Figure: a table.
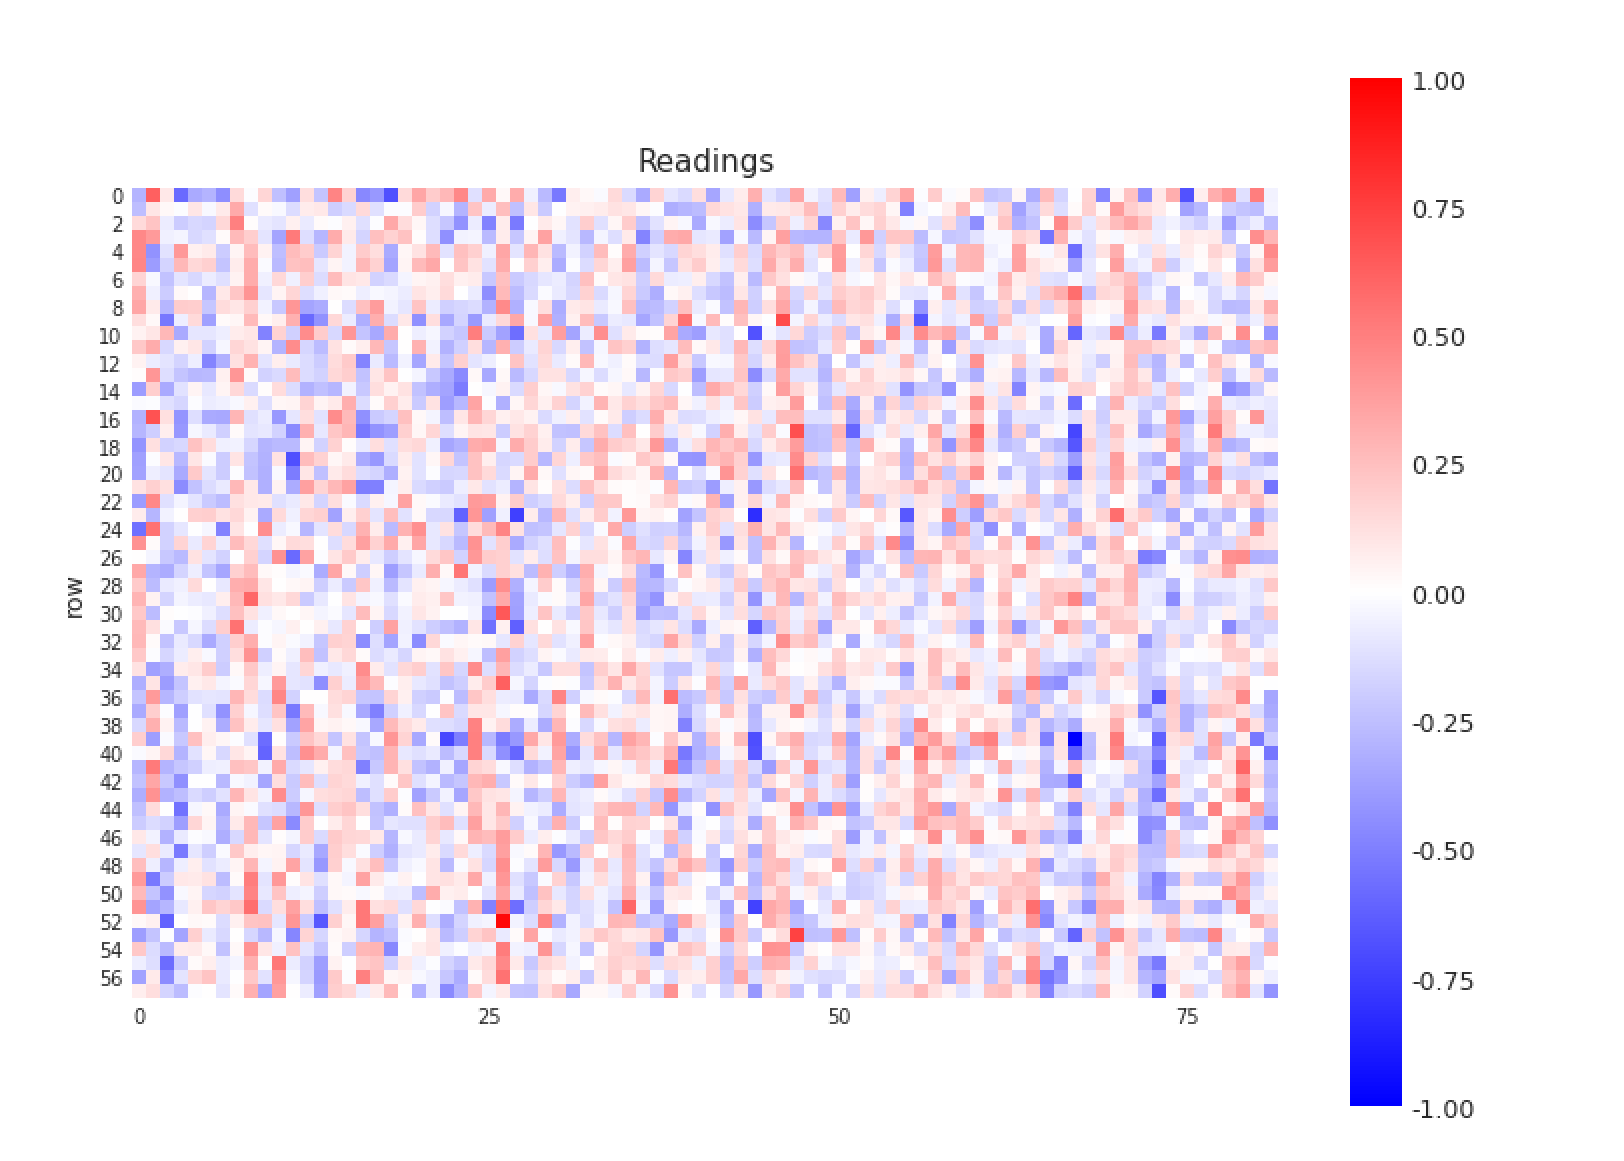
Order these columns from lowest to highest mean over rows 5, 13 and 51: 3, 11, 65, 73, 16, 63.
65, 73, 3, 63, 16, 11
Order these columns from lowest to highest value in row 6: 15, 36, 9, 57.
36, 9, 15, 57
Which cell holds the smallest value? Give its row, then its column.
39, 67
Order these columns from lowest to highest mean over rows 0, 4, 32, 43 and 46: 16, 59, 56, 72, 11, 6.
72, 6, 16, 11, 56, 59
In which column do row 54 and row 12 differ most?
16
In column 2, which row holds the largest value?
10
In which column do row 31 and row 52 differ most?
26
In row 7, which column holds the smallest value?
25
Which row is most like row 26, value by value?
45
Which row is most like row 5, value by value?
4
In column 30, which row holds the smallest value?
0
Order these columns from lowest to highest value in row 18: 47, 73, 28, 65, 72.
65, 72, 73, 28, 47
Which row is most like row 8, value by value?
11
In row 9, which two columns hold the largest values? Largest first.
46, 39
